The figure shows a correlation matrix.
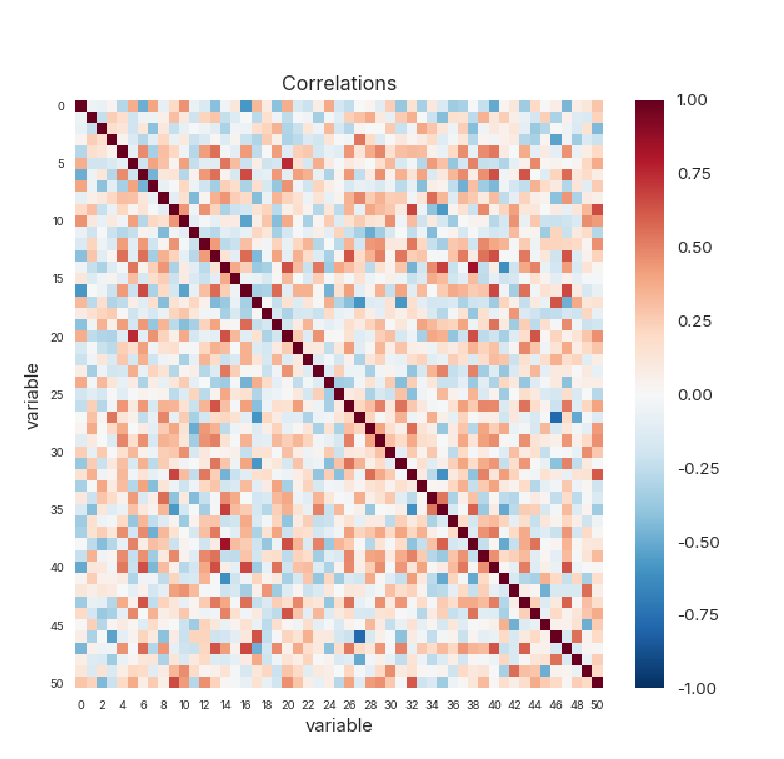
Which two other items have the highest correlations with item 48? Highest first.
46, 17
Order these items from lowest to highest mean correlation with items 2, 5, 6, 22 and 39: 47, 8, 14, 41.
14, 41, 8, 47
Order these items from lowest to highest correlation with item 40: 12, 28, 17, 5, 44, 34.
17, 5, 44, 34, 28, 12
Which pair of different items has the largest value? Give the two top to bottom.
14, 38
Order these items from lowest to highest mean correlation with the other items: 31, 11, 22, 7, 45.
11, 7, 45, 22, 31
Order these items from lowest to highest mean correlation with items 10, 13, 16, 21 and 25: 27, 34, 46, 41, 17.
17, 41, 46, 34, 27
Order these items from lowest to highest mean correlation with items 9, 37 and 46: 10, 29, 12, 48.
10, 48, 29, 12
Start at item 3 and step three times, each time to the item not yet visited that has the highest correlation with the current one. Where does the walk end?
34
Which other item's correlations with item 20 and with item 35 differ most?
50
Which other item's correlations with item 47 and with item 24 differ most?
16
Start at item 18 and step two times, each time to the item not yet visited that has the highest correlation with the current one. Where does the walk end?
49
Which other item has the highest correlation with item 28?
32
